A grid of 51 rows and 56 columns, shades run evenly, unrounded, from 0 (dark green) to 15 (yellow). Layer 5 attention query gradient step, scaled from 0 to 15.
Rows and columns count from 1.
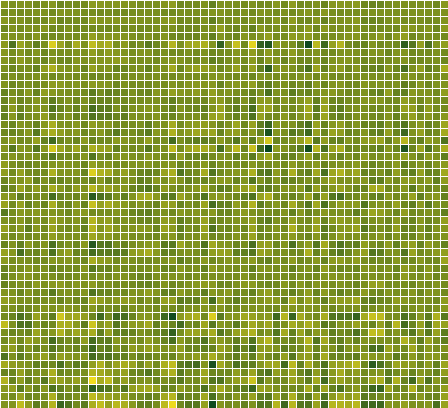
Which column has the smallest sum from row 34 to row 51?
27
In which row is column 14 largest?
48
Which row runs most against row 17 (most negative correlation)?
18
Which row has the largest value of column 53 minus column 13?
40
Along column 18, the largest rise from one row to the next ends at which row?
25
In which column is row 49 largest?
52
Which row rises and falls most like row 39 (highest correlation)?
41
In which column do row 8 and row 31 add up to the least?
12
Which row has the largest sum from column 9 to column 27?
6
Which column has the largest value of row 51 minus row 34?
22
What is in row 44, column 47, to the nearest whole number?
4
